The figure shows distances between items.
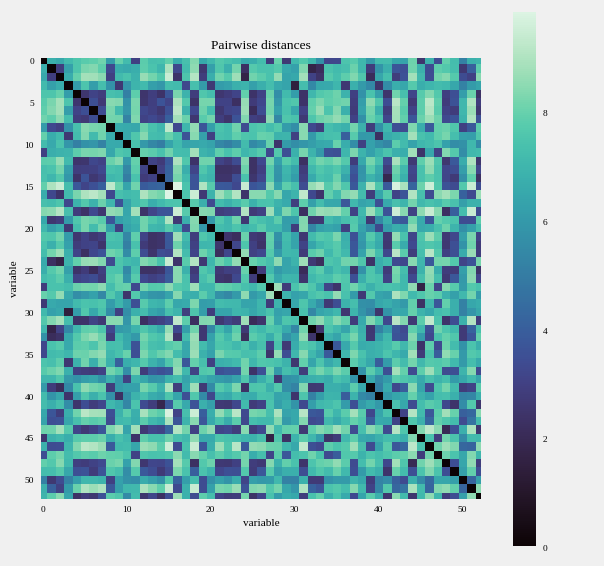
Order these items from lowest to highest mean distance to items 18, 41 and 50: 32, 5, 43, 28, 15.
5, 15, 32, 43, 28
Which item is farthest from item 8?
15
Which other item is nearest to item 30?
3
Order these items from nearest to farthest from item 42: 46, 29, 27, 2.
2, 46, 29, 27
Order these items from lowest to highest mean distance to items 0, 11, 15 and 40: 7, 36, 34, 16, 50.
34, 50, 36, 7, 16
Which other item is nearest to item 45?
27
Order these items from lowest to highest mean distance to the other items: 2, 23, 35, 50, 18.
50, 23, 18, 2, 35
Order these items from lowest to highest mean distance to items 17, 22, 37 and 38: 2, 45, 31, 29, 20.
31, 20, 29, 45, 2
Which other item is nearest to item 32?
1
